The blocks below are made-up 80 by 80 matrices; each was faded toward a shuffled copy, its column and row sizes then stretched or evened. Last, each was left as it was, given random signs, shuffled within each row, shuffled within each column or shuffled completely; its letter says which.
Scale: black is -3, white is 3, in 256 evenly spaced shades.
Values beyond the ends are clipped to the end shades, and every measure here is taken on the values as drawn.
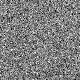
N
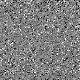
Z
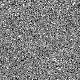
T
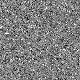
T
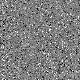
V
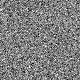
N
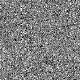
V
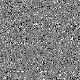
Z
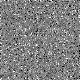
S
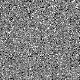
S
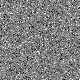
N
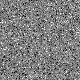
N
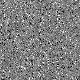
V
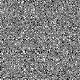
Z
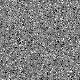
V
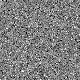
N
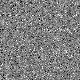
T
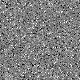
T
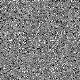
S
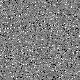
T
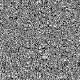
Z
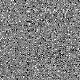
Z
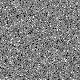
N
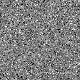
T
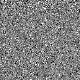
S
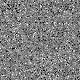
T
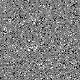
Z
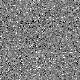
Z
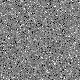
N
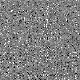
Z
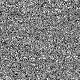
T
